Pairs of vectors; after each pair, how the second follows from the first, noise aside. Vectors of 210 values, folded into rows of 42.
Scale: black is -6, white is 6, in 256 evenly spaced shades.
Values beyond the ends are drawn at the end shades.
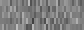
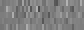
reversed, partly zeroed.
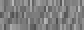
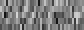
wrapped around, negated, scaled up.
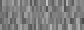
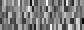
scaled up.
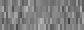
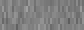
shrunk.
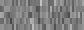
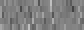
reversed, partly zeroed.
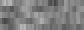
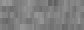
shrunk.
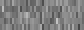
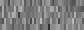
wrapped around, negated.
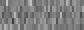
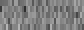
wrapped around, negated.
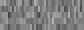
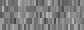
wrapped around, negated.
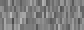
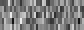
scaled up.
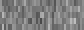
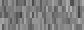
wrapped around, negated.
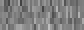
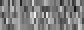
wrapped around, negated, scaled up.
